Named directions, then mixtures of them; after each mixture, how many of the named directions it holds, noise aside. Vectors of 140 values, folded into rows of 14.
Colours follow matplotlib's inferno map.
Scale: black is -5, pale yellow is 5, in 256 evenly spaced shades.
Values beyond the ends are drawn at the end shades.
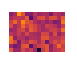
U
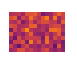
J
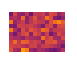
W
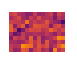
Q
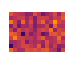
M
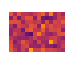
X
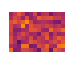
two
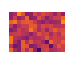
two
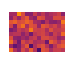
two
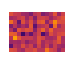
one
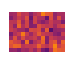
two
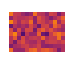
two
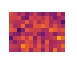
one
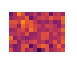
one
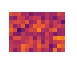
one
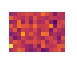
one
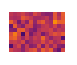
two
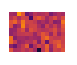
one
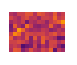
one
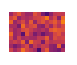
four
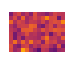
three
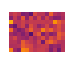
four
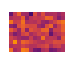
two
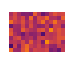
four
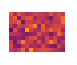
two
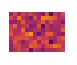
one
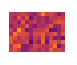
two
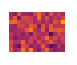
four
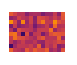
one
